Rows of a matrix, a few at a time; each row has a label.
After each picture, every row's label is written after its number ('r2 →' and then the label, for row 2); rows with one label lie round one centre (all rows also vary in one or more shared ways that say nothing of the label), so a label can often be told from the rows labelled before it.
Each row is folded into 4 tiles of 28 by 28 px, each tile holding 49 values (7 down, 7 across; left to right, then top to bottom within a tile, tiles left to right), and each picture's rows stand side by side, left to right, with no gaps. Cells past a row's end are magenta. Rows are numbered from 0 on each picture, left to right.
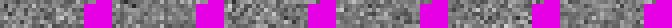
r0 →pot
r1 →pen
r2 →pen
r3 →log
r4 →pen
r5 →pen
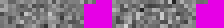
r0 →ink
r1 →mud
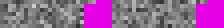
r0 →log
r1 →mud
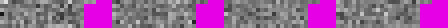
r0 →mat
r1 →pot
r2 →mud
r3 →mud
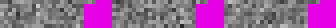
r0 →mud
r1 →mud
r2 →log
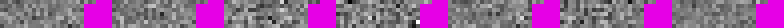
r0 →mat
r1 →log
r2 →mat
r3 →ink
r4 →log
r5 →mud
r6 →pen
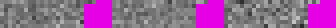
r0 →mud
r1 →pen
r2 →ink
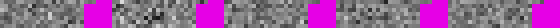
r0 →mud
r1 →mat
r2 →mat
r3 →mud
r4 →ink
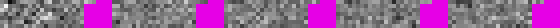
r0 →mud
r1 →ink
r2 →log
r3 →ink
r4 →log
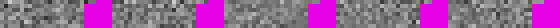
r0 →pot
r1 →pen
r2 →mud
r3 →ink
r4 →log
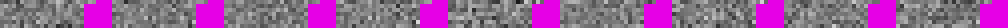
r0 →pot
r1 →ink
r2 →log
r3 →ink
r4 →pot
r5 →log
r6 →pen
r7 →mat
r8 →mat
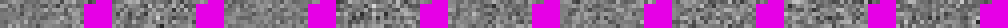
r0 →ink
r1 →log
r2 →log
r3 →pen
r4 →mat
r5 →mat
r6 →log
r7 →mud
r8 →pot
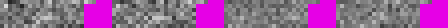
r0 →mud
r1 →log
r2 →pen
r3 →pen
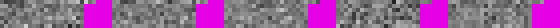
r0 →pen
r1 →mat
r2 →pen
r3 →pen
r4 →pen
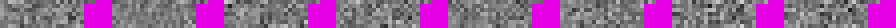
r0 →mud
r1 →log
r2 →ink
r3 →ink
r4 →mat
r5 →pot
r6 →log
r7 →log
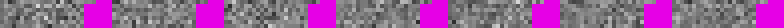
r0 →ink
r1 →pot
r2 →ink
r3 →pot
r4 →pen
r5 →pen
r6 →mat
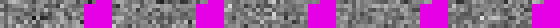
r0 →mud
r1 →log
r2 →pot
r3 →mud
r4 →log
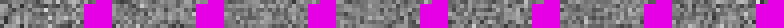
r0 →pen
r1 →mud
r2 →pot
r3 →pot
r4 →ink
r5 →ink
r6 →pen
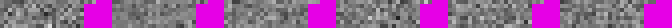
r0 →pot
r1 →log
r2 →mat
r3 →pen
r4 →ink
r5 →log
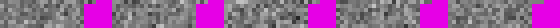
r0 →ink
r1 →ink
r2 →mud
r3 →log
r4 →ink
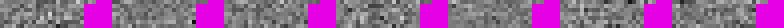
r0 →pot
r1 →pot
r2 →mat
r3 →mat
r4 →mat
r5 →pot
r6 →mat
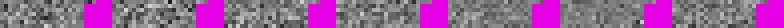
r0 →ink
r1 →pen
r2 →pen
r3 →mud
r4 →mat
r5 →ink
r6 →ink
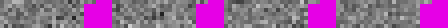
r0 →ink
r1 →mat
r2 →pot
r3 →mud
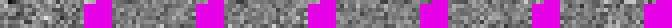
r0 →mud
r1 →pen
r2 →mud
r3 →ink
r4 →log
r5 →mud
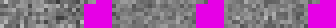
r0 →log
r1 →pen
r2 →mud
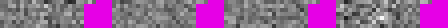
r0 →pen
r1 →mat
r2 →mat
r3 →ink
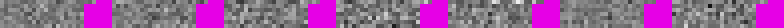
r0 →mud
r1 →ink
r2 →mat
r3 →mud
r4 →mat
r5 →ink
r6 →pot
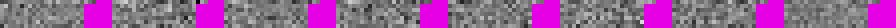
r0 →pen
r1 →pot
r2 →pot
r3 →mud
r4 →ink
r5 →mat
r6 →pot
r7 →pen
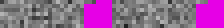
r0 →mat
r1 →ink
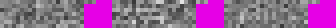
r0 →mud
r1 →log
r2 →pen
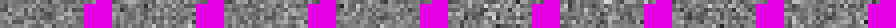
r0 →pot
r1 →mat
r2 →pen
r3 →ink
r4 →ink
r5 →mat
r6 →mat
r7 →mat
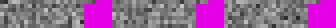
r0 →pen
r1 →mud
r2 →pen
